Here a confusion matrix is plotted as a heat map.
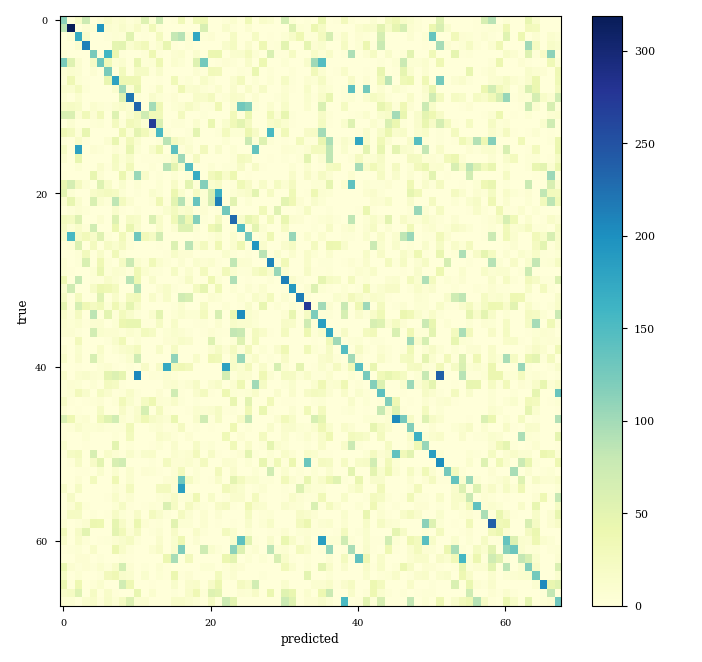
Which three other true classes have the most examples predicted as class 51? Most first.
41, 7, 3
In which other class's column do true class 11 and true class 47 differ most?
45
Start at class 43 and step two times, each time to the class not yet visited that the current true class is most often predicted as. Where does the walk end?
38
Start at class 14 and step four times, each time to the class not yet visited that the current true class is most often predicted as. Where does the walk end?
62
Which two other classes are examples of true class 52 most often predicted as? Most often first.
61, 28
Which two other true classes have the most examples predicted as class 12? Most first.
10, 23
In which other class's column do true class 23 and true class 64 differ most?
18
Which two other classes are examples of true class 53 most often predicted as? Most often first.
16, 55
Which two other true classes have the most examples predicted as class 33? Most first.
51, 35
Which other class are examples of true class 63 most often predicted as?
60
